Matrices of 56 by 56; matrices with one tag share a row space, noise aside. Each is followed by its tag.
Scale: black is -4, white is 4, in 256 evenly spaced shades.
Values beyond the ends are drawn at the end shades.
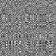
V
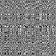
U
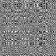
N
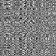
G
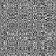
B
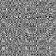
V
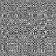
B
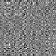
G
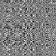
G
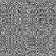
V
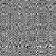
V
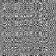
N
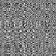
G
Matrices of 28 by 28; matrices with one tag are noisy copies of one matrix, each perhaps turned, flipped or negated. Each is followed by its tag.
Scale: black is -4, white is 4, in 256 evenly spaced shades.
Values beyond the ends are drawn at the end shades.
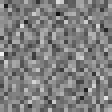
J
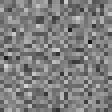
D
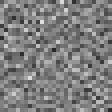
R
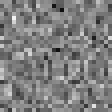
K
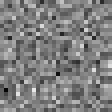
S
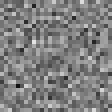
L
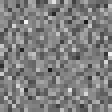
J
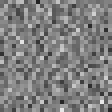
R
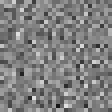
D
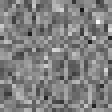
K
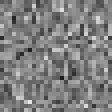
K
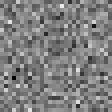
L
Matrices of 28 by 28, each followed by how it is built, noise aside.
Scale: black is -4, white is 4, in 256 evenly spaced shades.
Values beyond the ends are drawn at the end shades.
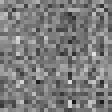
low rank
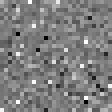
sparse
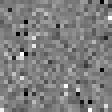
sparse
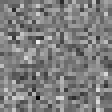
low rank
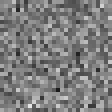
noise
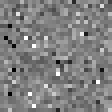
sparse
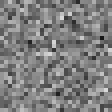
noise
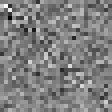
banded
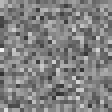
noise
